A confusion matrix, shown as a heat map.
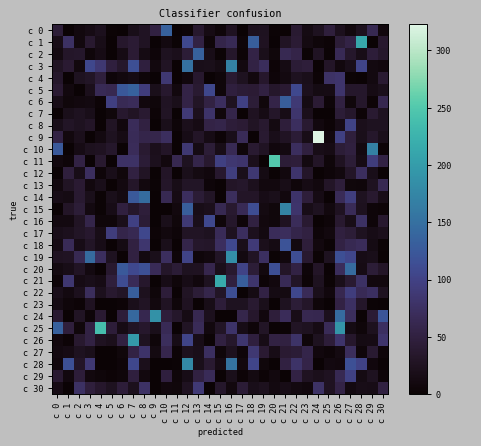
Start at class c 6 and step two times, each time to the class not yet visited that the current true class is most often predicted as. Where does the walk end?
c 15
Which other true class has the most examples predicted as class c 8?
c 14
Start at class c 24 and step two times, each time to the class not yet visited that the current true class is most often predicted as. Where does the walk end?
c 26
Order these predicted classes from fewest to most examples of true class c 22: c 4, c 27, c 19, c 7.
c 4, c 19, c 27, c 7
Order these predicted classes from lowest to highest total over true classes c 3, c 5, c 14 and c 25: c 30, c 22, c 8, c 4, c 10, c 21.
c 21, c 30, c 10, c 22, c 8, c 4
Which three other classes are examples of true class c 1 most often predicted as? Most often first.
c 28, c 18, c 12
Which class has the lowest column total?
c 11
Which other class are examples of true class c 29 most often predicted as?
c 27
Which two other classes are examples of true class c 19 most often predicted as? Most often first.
c 16, c 3
